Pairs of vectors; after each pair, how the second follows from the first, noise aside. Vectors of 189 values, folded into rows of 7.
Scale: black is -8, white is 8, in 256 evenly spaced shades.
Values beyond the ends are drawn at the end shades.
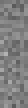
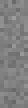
reversed, shrunk.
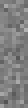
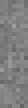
wrapped around, negated, shrunk.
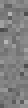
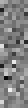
wrapped around, scaled up.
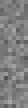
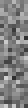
negated, scaled up.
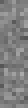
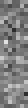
wrapped around, scaled up.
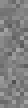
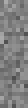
shuffled.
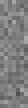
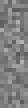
shuffled.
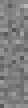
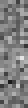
wrapped around, scaled up.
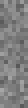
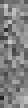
wrapped around, scaled up.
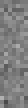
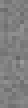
wrapped around, negated, shrunk.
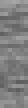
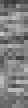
negated, scaled up.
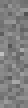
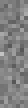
sign-scrambled.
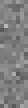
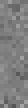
partly zeroed.
